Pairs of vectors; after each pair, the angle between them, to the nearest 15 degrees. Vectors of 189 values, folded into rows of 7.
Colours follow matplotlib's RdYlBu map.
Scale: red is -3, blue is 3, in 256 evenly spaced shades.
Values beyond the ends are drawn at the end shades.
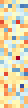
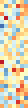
105 degrees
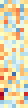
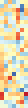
30 degrees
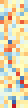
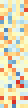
150 degrees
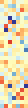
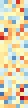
60 degrees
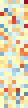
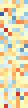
150 degrees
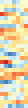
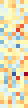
90 degrees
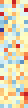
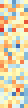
150 degrees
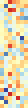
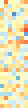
90 degrees
